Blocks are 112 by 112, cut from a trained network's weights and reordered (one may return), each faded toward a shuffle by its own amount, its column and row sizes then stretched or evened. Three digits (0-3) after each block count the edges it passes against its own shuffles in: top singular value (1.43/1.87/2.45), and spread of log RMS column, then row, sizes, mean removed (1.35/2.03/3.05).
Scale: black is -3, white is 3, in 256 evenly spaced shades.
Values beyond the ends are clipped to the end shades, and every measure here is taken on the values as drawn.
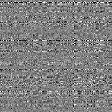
3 1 3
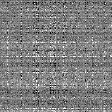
3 3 2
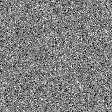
0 0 0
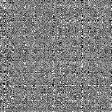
1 3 2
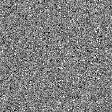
0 1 1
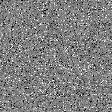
1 0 1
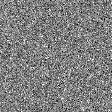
0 1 0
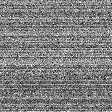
3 0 1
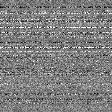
2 0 3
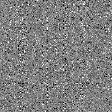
1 2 1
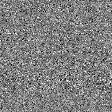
0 0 2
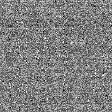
0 2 1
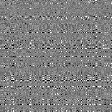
3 2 3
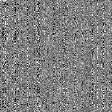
1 3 1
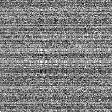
3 2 0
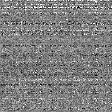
2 2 3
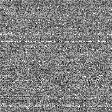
1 1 2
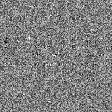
2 0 1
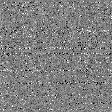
1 0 2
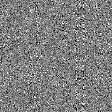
1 2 0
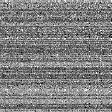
3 2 1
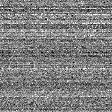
3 1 2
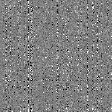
1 3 1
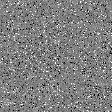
0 1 1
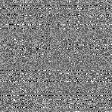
0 2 3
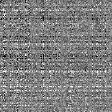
3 3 2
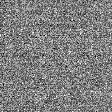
0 1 1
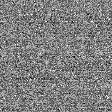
0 1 2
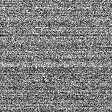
2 0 1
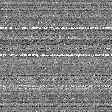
3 0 3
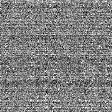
2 2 0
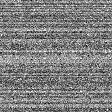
3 1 1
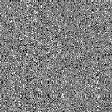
2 2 0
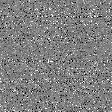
0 0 2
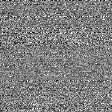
0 0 3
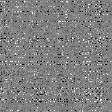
1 2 3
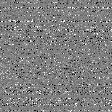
0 0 3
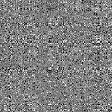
3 2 2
